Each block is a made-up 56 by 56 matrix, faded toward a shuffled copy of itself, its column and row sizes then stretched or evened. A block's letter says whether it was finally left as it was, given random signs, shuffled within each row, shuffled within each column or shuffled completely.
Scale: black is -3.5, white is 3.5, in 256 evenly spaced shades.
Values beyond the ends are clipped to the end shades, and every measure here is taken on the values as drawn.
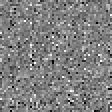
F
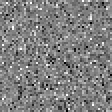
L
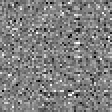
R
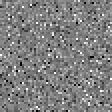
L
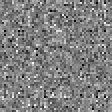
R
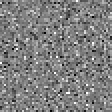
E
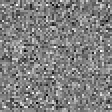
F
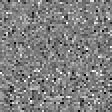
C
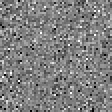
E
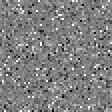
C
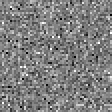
L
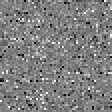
C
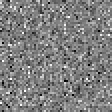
E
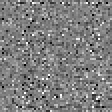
F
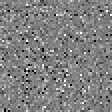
F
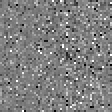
E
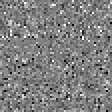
F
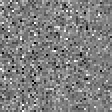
E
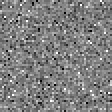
L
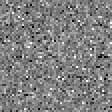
C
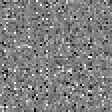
F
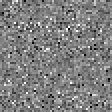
C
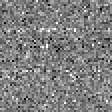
C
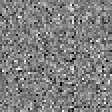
R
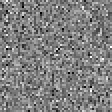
E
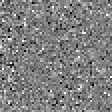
E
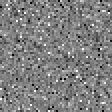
L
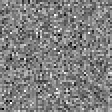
E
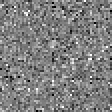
F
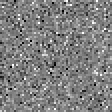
L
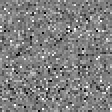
C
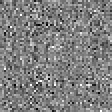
R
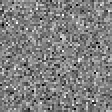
L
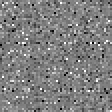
C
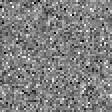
L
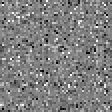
R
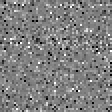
C
